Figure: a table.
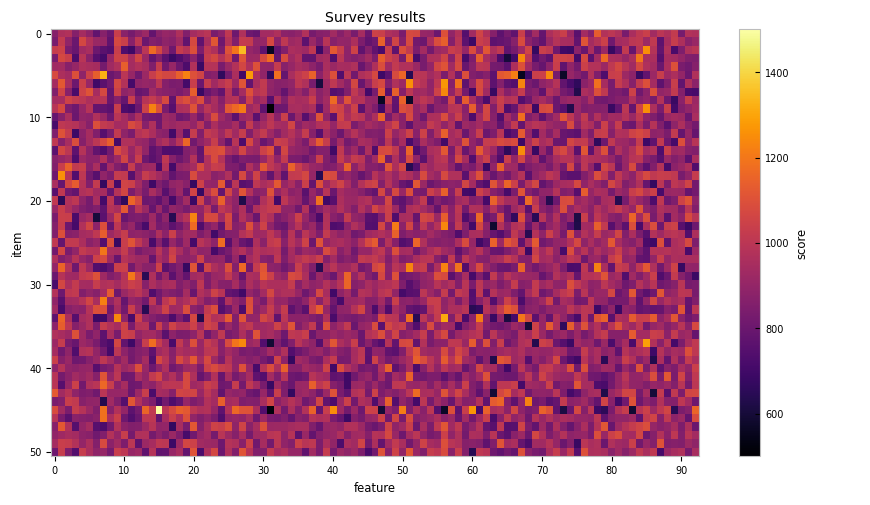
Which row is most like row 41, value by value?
46
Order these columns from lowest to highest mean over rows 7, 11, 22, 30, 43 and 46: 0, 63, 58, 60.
63, 60, 0, 58
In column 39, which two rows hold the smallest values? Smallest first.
20, 44
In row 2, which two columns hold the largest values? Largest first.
27, 85
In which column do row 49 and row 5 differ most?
17
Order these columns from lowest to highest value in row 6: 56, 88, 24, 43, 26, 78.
88, 26, 24, 43, 78, 56
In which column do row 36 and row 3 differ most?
3
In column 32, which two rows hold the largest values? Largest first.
5, 18
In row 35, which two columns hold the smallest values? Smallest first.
68, 73
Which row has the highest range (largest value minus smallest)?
45
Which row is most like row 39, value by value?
43
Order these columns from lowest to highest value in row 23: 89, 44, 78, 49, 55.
44, 55, 89, 78, 49
